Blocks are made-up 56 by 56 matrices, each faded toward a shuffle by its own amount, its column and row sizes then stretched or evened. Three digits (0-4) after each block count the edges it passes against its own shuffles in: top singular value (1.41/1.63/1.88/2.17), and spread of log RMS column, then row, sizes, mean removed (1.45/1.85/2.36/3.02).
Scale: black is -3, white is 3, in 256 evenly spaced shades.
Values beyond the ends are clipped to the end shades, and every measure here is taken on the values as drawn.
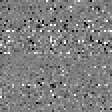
0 1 3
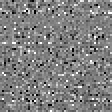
1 1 3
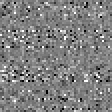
2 1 3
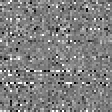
2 2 3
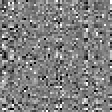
4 3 0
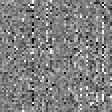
3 3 0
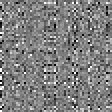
4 4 1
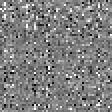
2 2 2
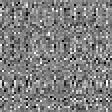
4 2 2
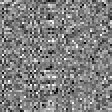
4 2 0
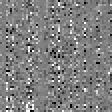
1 4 0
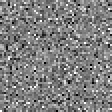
0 0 0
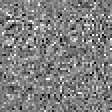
3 0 2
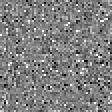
1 1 1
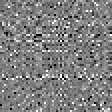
4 0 2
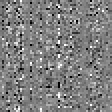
1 4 0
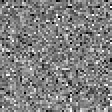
0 1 0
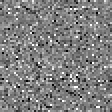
0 0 1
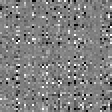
3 4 3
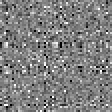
3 2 2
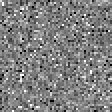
1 0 0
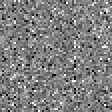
1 1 0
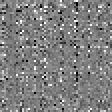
1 3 2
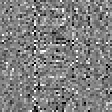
3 3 1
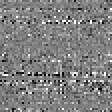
1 0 4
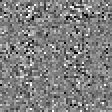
0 2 2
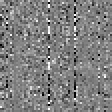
2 4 0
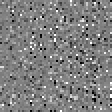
1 3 0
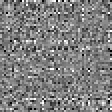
3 2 3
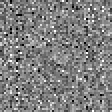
0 2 0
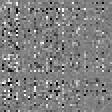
0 4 3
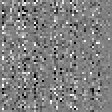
2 4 0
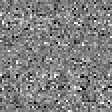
0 1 3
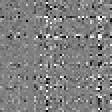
3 4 3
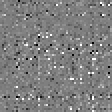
0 1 2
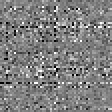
2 2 4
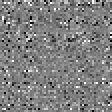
0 2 3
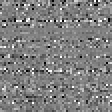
0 1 4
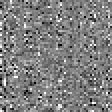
3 3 0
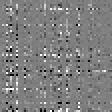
2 4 3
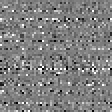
3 1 4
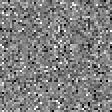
2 1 0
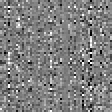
1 4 0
